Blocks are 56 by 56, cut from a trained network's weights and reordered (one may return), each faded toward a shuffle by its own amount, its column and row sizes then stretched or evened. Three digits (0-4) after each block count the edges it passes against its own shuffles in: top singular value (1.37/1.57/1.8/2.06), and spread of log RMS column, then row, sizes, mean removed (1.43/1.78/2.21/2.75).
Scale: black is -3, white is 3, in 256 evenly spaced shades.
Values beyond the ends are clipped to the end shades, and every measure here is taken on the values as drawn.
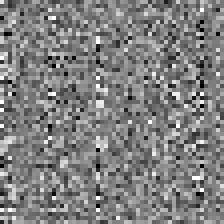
1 4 0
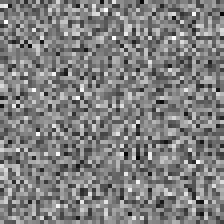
3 0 0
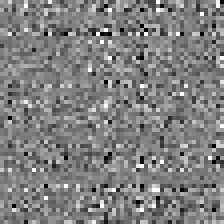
0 2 4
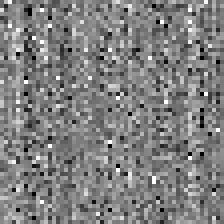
2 2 0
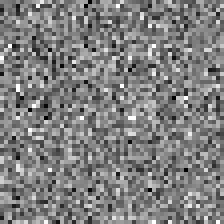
0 2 1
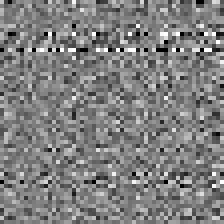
4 1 4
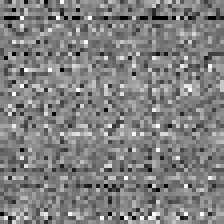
2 1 4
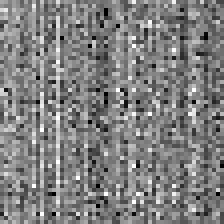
4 3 1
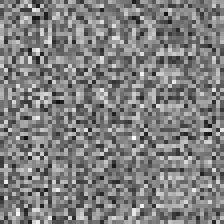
4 1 0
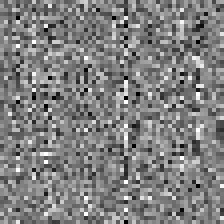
3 3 0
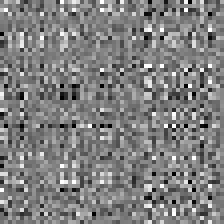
4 4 4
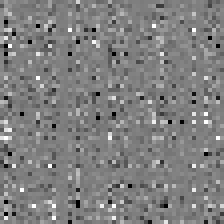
0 4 2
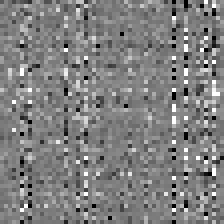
1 4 1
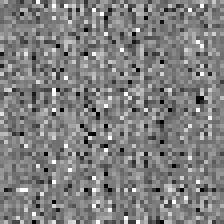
1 2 1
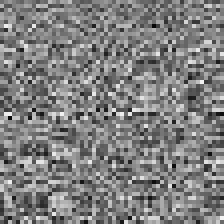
4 0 3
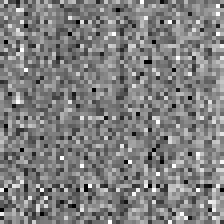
1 0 1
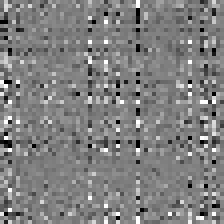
2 4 3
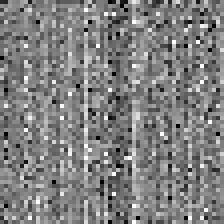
3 3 0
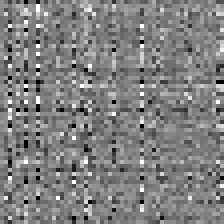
3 4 1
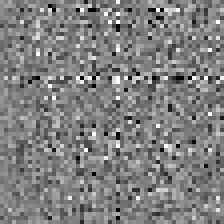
1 3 2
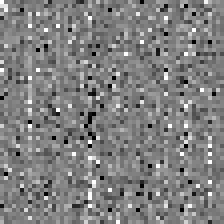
0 3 0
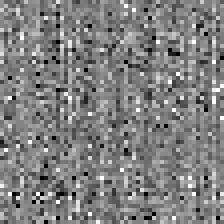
2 1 1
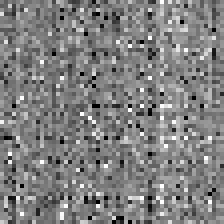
2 2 1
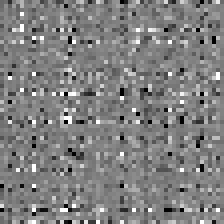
1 3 4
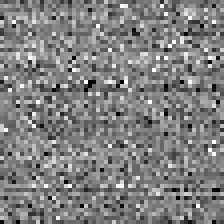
1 0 1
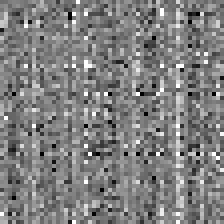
3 3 2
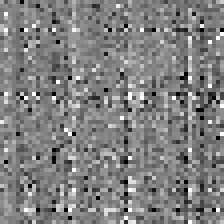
3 3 2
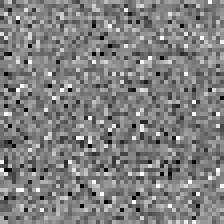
0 0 1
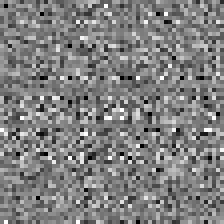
0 1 4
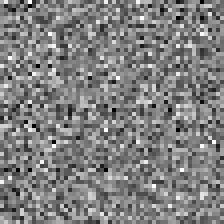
3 1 1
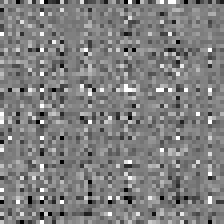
1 4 4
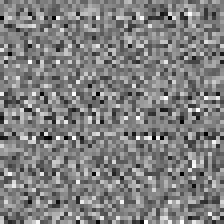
2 0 4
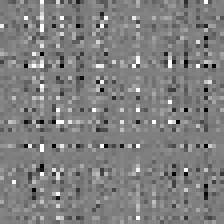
2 4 4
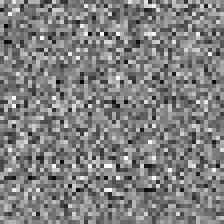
1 0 2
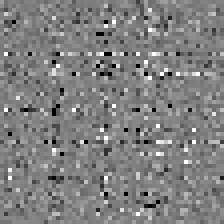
0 2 3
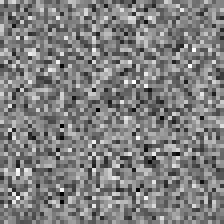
3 1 0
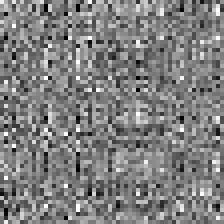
4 4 3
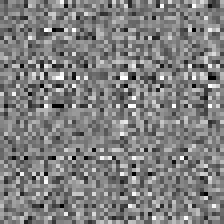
4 2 4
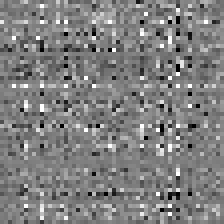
1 3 4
